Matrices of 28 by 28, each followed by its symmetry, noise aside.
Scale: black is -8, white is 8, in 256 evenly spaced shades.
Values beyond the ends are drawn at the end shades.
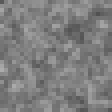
no symmetry.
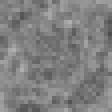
symmetric.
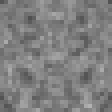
mirrored left to right.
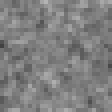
antisymmetric.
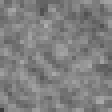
symmetric across the other diagonal.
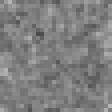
no symmetry.
